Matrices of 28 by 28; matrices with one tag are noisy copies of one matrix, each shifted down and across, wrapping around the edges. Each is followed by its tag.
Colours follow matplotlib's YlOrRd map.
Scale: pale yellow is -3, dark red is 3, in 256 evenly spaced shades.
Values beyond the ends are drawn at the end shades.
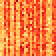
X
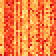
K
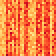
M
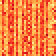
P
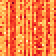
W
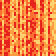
W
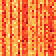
W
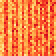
X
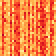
W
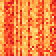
K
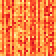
P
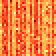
P
